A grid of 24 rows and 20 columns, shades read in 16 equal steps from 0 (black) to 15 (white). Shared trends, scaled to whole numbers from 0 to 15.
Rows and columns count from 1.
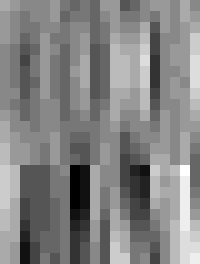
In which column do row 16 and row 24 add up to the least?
8
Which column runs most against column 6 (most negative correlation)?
18
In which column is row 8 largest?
20
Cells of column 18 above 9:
9
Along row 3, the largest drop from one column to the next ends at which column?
16
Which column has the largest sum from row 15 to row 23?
19
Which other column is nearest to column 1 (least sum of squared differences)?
2
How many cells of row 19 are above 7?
9
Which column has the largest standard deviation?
15
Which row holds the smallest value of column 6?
24
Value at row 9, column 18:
9
